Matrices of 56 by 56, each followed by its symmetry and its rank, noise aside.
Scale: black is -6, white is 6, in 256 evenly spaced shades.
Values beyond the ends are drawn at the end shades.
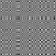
symmetric, rank one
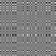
no symmetry, rank one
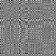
no symmetry, rank two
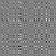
antisymmetric, rank two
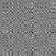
symmetric, rank two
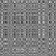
no symmetry, rank two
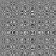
antisymmetric, rank two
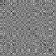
symmetric, rank three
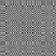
symmetric, rank one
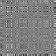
antisymmetric, rank two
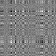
symmetric, rank one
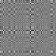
symmetric, rank one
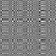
no symmetry, rank one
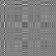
symmetric, rank one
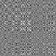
symmetric, rank three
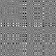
antisymmetric, rank two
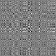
no symmetry, rank three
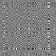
no symmetry, rank three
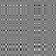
no symmetry, rank one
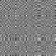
symmetric, rank two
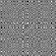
symmetric, rank two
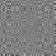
antisymmetric, rank two
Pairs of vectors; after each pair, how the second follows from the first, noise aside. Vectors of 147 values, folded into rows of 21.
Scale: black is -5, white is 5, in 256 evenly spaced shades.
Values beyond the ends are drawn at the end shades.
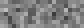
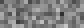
shuffled.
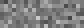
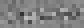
wrapped around, negated, partly zeroed.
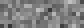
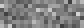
sign-scrambled.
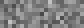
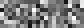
wrapped around, scaled up.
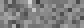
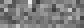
sign-scrambled.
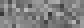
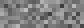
sign-scrambled.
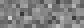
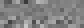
reversed, negated, partly zeroed.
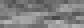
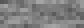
wrapped around, shrunk.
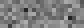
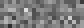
sign-scrambled.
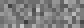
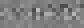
partly zeroed.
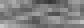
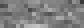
reversed, negated, partly zeroed.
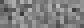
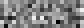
wrapped around, scaled up.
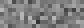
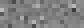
partly zeroed.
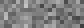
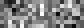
wrapped around, scaled up.
